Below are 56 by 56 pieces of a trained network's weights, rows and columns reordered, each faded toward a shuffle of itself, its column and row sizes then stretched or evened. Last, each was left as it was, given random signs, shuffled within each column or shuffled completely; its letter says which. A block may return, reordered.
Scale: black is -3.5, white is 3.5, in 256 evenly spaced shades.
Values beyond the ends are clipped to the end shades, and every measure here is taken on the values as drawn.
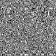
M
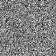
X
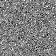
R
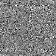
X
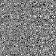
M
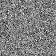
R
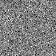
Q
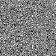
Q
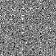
M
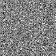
X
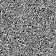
R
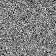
R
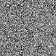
X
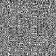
M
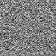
M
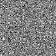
X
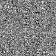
X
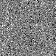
Q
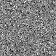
R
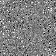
Q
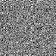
M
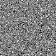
Q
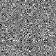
M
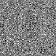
M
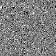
X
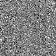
Q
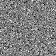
R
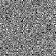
M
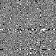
M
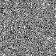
X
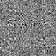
M
